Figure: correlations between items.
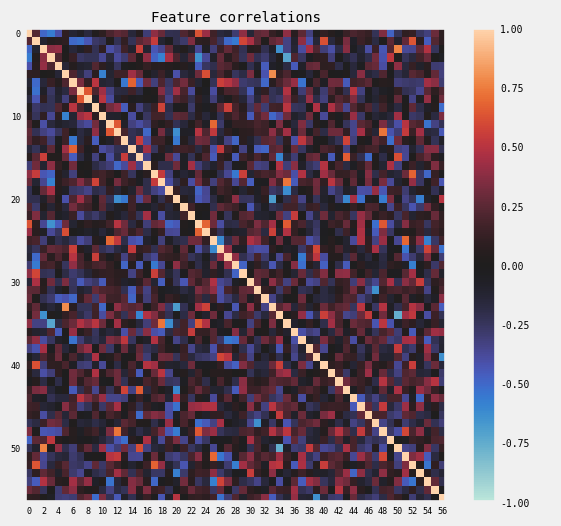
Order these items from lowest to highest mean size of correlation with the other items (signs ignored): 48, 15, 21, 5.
21, 5, 15, 48
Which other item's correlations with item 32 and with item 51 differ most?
45
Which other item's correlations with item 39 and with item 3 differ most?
18
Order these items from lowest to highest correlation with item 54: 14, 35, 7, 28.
35, 28, 7, 14
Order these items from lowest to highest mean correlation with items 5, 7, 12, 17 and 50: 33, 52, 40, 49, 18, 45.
49, 40, 45, 52, 33, 18
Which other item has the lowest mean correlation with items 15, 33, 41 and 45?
20
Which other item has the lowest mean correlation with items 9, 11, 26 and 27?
56
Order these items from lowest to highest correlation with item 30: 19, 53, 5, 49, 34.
19, 34, 5, 49, 53
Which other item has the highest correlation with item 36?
22
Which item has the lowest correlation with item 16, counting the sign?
12
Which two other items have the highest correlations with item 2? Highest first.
50, 15
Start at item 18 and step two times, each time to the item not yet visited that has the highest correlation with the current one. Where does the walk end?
23
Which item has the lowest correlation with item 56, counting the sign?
39
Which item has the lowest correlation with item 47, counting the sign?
31
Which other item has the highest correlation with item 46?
34
